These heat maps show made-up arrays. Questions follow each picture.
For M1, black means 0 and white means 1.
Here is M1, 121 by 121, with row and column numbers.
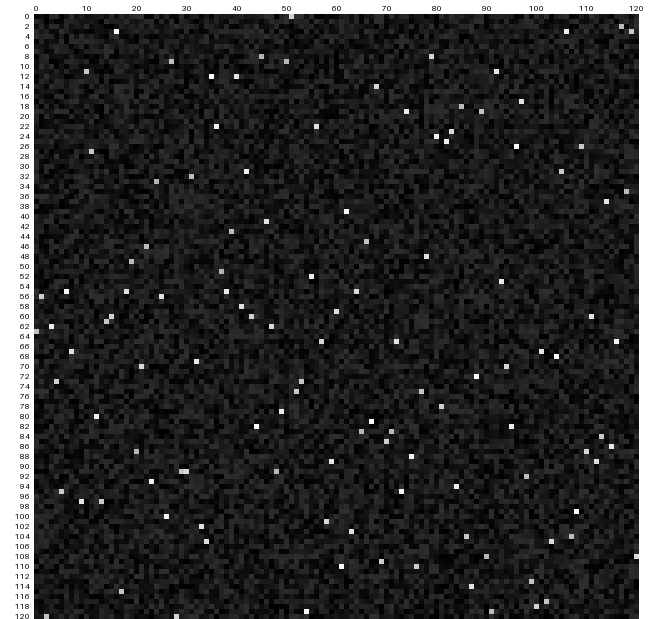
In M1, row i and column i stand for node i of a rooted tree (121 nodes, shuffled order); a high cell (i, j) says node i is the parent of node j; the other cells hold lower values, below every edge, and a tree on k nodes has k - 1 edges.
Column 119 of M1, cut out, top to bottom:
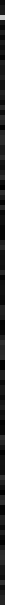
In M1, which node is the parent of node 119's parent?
62
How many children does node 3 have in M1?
3
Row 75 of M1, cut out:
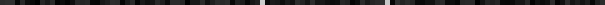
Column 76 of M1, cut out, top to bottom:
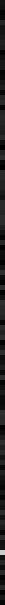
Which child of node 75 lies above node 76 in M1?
52
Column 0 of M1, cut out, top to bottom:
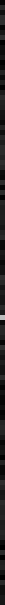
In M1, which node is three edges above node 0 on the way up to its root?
105
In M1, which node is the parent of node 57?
65
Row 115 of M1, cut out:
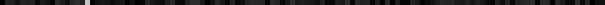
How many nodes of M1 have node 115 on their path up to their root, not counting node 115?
10
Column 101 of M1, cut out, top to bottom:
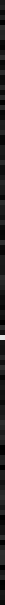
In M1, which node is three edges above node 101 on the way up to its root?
78
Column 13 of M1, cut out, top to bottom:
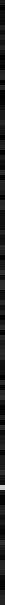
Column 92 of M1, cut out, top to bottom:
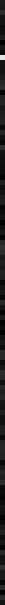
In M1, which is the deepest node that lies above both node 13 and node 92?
97
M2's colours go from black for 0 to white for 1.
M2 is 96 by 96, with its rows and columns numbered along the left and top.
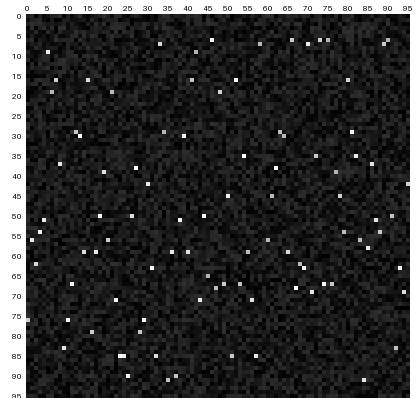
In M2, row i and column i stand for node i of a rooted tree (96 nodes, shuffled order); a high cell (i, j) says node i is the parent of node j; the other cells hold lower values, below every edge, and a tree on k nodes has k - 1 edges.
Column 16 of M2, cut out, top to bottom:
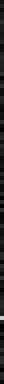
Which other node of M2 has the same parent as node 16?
28
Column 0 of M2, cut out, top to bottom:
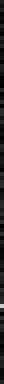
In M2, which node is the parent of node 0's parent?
67
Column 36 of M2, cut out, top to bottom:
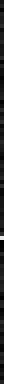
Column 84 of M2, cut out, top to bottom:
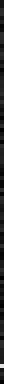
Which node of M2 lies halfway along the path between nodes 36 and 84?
45
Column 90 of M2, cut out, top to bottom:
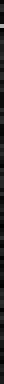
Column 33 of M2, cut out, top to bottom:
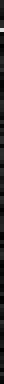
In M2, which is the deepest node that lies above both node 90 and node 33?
7
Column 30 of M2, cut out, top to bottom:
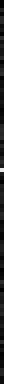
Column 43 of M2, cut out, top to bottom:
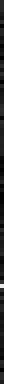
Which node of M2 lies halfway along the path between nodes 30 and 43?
83
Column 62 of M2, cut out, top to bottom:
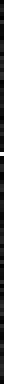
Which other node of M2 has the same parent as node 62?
27
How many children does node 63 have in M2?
3
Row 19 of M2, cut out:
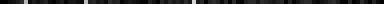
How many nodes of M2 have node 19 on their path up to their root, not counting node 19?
12
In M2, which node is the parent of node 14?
59
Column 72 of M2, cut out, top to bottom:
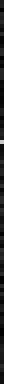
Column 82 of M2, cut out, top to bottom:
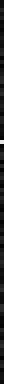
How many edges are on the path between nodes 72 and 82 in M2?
2
